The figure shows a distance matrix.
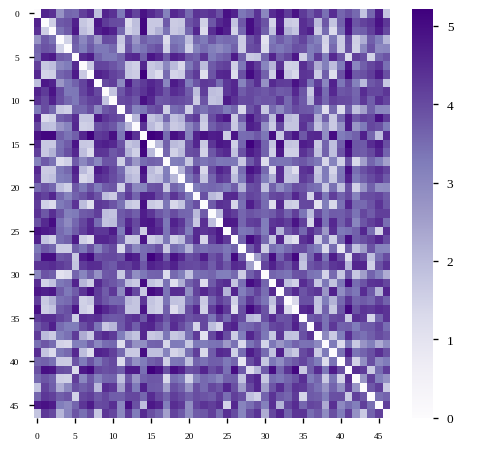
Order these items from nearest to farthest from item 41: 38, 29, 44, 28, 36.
28, 44, 29, 38, 36
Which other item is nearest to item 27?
40
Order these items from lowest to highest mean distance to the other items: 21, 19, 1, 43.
19, 1, 43, 21
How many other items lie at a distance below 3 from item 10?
5
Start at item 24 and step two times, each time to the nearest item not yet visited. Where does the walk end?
21
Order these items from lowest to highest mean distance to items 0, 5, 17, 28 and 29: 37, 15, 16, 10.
10, 37, 16, 15
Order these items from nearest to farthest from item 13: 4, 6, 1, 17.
6, 1, 17, 4
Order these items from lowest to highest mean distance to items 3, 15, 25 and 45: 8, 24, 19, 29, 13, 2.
13, 19, 2, 8, 29, 24
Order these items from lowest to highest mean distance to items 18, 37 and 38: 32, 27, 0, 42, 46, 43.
27, 42, 43, 46, 32, 0
